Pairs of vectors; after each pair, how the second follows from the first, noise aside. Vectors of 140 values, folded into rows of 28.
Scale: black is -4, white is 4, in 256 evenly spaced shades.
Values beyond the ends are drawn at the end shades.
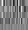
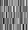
shuffled.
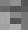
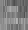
reversed, negated, shrunk.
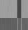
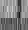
copied.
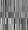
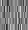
shuffled.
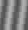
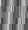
copied.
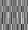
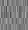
reversed, negated, shrunk.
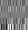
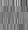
reversed, shrunk.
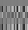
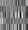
wrapped around.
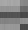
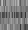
partly zeroed.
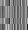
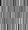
reversed, partly zeroed.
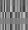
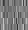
reversed, negated, partly zeroed.
